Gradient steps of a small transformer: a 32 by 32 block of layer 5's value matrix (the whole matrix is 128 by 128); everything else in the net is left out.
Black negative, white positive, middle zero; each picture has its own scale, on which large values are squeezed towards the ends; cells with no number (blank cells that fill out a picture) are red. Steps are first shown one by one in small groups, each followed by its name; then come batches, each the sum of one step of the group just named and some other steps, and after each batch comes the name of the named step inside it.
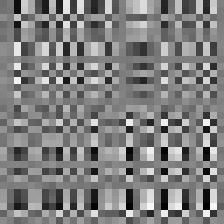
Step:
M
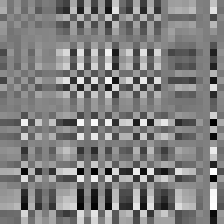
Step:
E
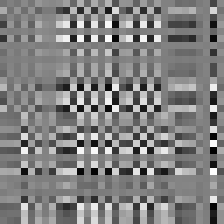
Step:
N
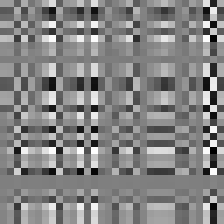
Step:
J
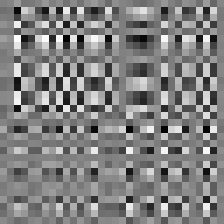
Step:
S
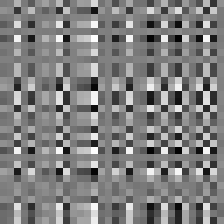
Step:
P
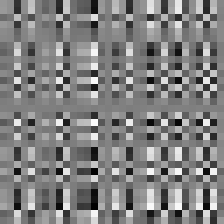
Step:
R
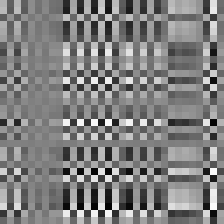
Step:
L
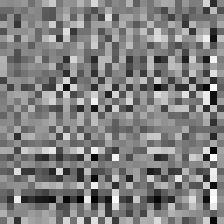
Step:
J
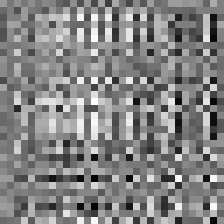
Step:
S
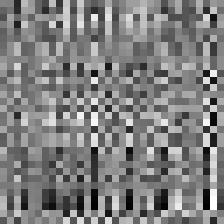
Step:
M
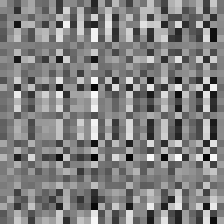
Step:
R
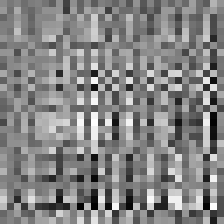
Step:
L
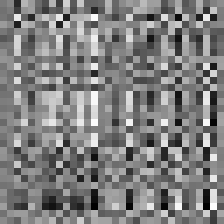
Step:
M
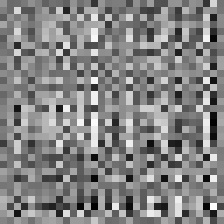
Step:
L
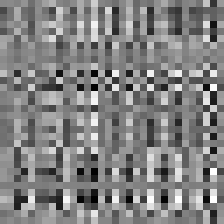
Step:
J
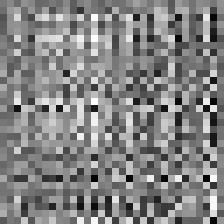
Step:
P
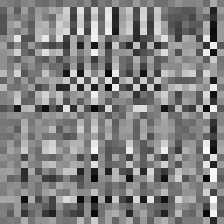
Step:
S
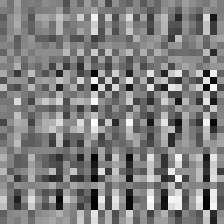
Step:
L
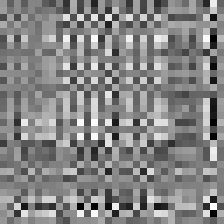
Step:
E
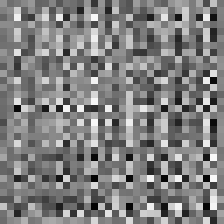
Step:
L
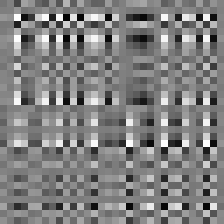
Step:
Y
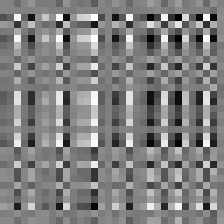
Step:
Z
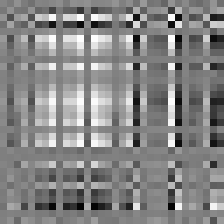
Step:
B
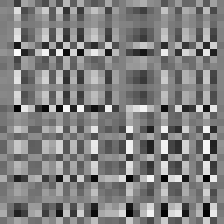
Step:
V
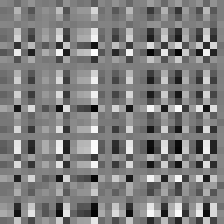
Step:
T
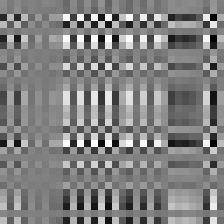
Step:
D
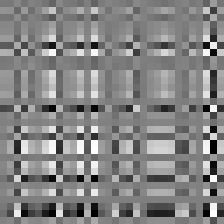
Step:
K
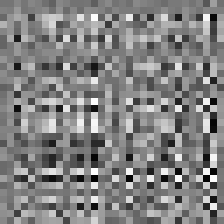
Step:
D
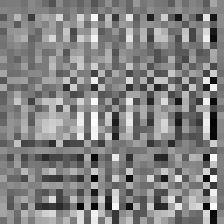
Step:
Z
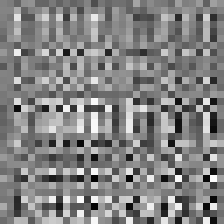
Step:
V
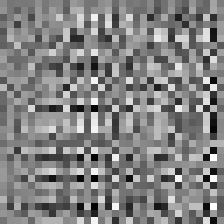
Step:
K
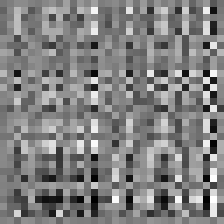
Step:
K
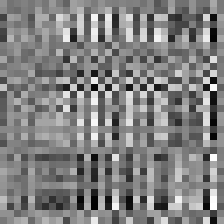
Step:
D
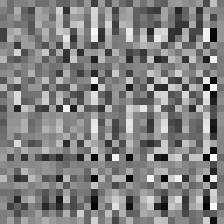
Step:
V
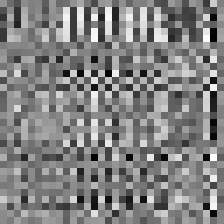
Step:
D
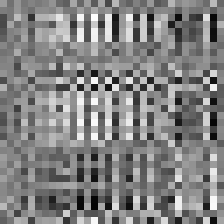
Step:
B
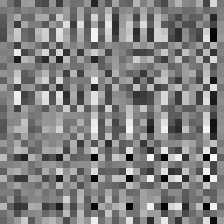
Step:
V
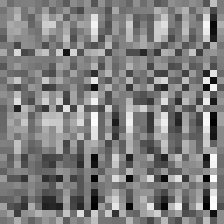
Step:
V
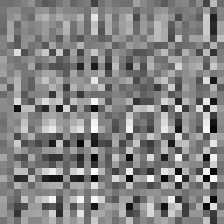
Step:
V
